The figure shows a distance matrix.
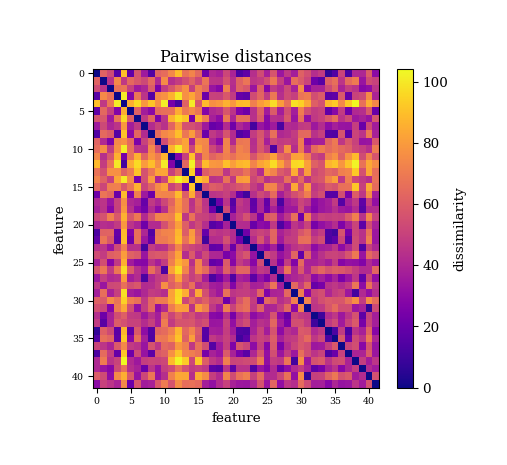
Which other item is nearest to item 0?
34
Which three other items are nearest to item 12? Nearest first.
4, 11, 1
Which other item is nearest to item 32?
33
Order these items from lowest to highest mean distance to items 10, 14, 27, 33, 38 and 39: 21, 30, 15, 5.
5, 21, 30, 15
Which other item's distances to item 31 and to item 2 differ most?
40
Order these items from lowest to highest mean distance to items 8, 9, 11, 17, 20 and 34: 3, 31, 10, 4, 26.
3, 31, 26, 10, 4
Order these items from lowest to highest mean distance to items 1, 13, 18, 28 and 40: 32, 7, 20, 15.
32, 20, 7, 15
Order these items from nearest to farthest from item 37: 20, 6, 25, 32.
25, 20, 32, 6
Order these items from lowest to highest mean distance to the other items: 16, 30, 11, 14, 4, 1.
16, 1, 30, 14, 11, 4
